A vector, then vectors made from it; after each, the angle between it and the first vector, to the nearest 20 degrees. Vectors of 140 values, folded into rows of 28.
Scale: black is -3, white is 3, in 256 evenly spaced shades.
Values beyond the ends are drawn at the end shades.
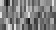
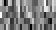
60 degrees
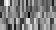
160 degrees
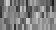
140 degrees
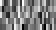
60 degrees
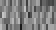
120 degrees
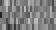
140 degrees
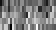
100 degrees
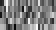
140 degrees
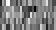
120 degrees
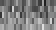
100 degrees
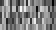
120 degrees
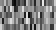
100 degrees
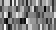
120 degrees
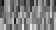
120 degrees
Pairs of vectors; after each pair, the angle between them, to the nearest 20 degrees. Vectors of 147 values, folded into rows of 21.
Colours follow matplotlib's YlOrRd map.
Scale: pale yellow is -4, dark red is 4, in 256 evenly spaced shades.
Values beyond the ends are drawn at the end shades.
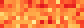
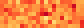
60 degrees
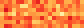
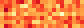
20 degrees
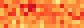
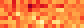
60 degrees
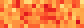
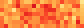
20 degrees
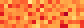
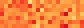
20 degrees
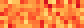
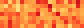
40 degrees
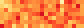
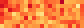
140 degrees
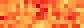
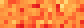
80 degrees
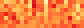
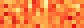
40 degrees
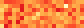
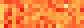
20 degrees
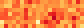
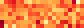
140 degrees
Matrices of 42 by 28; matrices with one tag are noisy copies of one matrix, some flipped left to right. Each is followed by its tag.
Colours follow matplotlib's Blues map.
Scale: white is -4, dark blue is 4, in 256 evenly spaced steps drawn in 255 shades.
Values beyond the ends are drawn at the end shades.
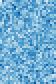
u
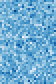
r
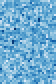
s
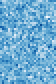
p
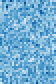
r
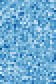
p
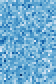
s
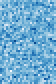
s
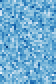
p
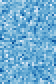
s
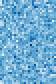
u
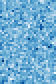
p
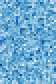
s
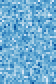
p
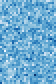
s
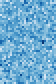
s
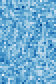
p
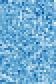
u
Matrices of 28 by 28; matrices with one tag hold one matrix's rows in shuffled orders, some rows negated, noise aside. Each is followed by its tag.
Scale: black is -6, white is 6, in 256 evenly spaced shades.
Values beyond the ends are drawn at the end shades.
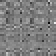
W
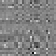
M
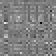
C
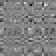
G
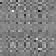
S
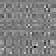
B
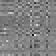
M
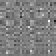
W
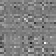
G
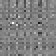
S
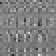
S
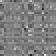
G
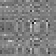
M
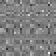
W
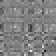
G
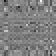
C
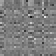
G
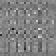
S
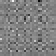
S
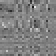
M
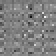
G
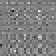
S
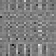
S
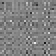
B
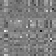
C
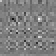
S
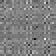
B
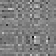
M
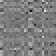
G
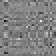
C
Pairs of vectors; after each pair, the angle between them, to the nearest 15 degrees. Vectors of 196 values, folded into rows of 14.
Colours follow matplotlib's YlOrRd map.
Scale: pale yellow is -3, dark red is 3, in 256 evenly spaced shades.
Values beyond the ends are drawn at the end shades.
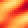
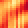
30 degrees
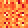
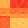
75 degrees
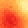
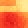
30 degrees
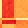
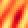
90 degrees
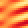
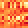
60 degrees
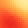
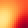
105 degrees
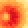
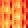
120 degrees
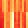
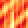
45 degrees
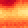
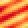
105 degrees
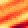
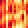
120 degrees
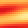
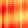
30 degrees
